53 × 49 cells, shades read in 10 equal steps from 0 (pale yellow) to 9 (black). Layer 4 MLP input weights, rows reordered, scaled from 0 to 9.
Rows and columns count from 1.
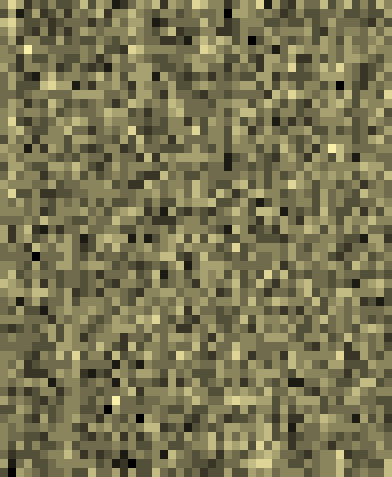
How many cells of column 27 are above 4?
27
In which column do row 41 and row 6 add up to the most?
15
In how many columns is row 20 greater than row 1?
24
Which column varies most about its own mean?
2
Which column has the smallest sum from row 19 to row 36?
23
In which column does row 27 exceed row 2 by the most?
17
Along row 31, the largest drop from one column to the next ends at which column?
34
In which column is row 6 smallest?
4
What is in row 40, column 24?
3
